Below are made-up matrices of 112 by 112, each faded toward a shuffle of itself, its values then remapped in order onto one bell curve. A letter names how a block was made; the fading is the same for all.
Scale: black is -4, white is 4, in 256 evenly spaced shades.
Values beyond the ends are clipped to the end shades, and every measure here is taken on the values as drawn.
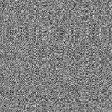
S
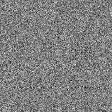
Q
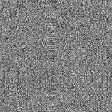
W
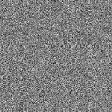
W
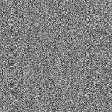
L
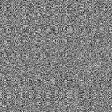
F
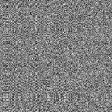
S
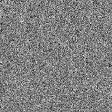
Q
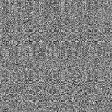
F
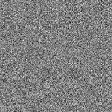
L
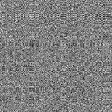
F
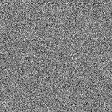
Q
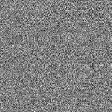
W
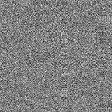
W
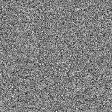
Q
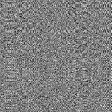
S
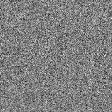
Q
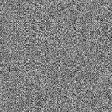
W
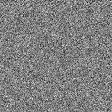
Q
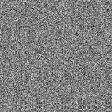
L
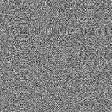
W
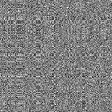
F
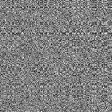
F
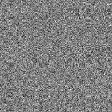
W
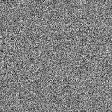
Q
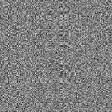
S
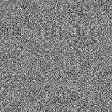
W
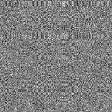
S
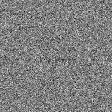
Q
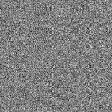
W
